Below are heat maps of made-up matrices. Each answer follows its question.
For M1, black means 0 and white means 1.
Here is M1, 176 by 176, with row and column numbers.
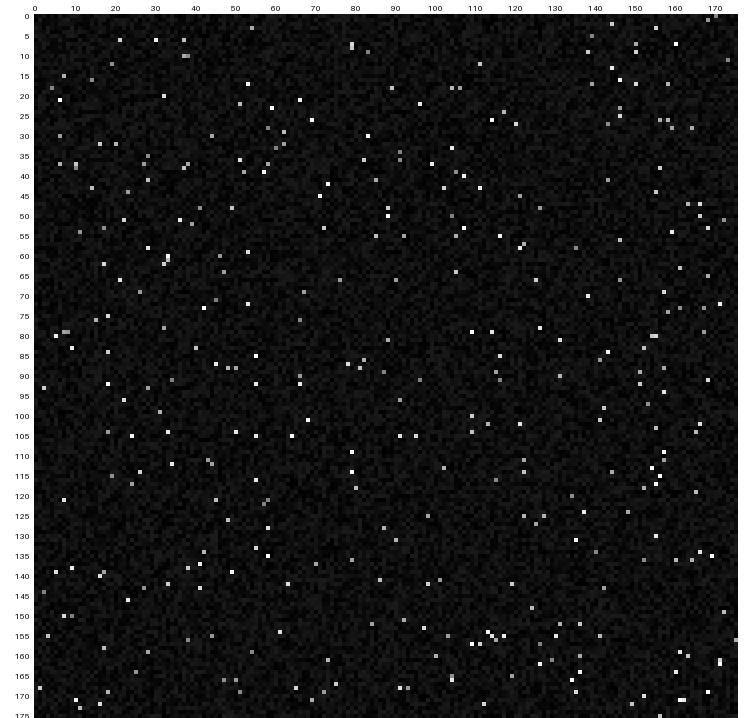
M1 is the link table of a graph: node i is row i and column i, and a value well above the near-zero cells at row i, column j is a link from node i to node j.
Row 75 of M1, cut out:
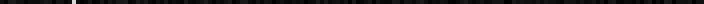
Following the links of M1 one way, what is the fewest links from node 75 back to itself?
6
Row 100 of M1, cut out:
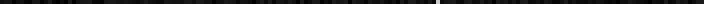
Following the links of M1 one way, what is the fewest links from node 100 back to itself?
5
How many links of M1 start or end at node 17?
8
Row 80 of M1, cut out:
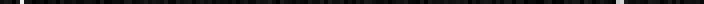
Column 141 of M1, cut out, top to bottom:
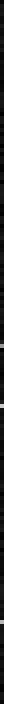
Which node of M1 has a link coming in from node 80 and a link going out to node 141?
node 155
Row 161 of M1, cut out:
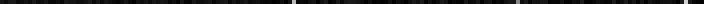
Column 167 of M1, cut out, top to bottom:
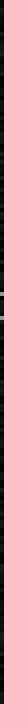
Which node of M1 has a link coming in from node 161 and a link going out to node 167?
node 73
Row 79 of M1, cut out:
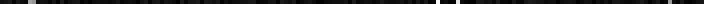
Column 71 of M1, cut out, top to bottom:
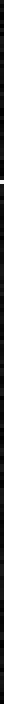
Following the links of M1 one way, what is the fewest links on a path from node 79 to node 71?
7
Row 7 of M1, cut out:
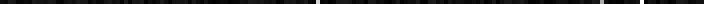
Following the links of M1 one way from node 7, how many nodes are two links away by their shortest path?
8
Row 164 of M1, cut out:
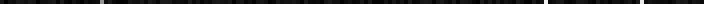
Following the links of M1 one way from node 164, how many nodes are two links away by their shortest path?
5
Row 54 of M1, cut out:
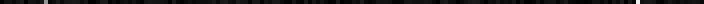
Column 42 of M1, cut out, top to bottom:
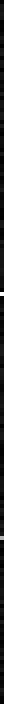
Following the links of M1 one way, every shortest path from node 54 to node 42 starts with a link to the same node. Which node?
node 159
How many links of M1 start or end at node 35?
1
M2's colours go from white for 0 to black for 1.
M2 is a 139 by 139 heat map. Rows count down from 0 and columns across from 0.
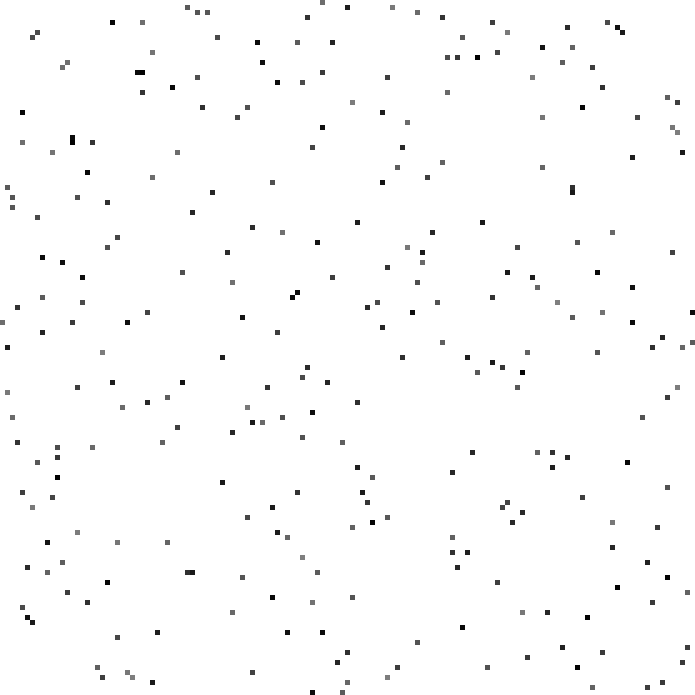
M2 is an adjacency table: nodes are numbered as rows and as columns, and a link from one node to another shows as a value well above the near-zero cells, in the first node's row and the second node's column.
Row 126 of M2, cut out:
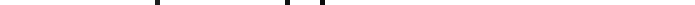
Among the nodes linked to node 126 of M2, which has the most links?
node 64
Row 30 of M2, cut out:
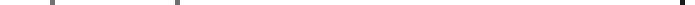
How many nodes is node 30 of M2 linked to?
3
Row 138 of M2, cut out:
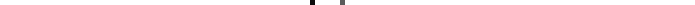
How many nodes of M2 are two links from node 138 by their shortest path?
4
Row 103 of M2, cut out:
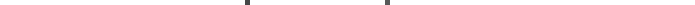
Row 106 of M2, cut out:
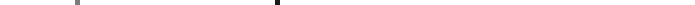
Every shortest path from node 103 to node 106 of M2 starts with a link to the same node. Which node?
node 77
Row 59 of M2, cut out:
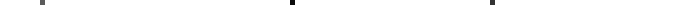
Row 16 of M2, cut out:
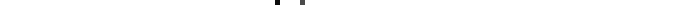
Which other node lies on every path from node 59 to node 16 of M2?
node 55
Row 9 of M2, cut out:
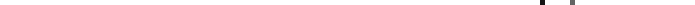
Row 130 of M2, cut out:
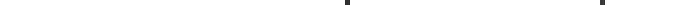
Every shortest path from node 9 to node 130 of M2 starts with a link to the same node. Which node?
node 114
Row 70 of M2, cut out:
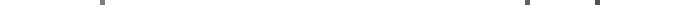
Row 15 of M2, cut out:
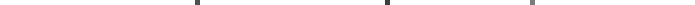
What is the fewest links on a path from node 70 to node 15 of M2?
4
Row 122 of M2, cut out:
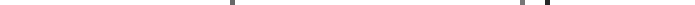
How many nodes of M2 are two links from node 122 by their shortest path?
4
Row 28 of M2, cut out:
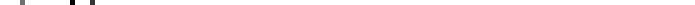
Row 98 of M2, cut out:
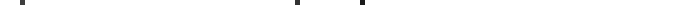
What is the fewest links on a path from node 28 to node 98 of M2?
2
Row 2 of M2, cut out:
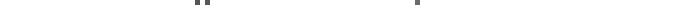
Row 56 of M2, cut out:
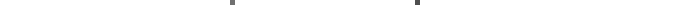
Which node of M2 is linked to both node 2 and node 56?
node 83
